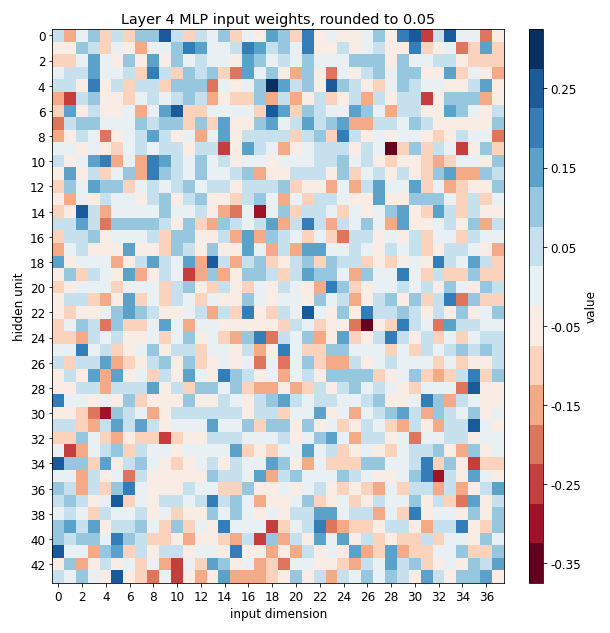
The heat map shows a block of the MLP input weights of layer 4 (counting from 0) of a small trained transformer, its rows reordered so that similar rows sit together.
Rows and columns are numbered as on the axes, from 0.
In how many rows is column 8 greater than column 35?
17
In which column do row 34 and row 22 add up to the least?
35
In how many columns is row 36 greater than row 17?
13
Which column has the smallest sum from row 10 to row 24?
15
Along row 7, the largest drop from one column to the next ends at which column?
25
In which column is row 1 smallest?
34
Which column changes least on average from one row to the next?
27
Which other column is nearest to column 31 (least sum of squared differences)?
20
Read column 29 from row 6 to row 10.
0.05 0 0 -0.1 -0.05
